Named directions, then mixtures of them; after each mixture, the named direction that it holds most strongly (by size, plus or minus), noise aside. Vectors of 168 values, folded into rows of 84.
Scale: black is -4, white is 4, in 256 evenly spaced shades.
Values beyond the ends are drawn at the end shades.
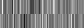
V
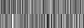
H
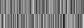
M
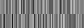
M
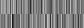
H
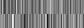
H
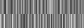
M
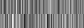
H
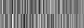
V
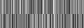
H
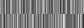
M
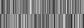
M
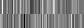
V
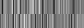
V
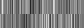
V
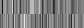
V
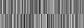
V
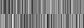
H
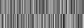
M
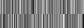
M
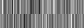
V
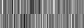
V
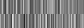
V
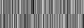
M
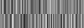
V
